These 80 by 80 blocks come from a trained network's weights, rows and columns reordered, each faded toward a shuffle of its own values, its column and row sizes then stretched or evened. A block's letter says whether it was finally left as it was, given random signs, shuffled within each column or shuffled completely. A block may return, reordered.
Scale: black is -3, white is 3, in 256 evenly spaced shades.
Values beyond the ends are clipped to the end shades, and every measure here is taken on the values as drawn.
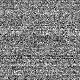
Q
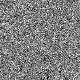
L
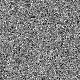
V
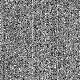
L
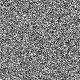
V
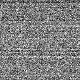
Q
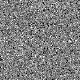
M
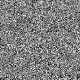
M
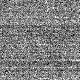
Q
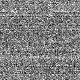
Q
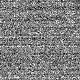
Q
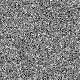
V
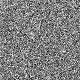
V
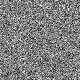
V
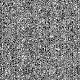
Q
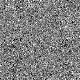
M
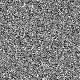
V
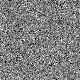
V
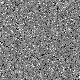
V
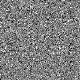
Q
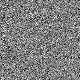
M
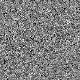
M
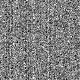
L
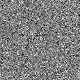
L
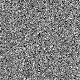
L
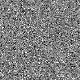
Q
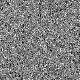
L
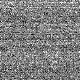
Q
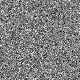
L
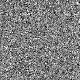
M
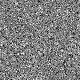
V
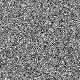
V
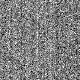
L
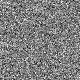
V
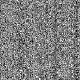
Q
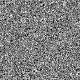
M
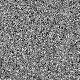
V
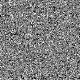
M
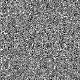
Q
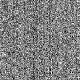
Q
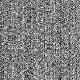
Q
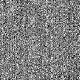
Q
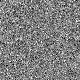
V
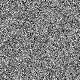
V
